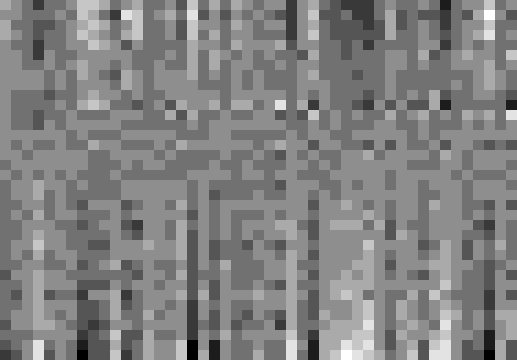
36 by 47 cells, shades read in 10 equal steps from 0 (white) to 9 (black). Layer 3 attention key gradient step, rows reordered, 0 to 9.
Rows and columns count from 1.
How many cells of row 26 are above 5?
4
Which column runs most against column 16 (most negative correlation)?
26
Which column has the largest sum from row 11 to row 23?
29
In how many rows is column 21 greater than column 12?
12
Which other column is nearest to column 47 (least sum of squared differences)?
39
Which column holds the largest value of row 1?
41
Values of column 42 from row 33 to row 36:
4 4 4 4
